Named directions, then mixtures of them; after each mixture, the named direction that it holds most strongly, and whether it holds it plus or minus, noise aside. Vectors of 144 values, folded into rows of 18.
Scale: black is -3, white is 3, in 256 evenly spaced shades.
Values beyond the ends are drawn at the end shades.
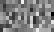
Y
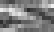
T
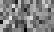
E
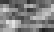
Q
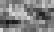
T, plus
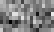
Y, minus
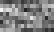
T, plus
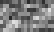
Q, plus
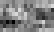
T, plus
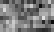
Q, plus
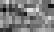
T, minus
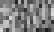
Y, minus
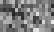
Y, plus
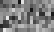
Y, plus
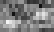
Q, plus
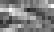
T, plus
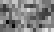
Q, minus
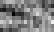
T, minus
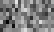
E, minus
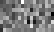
Y, plus
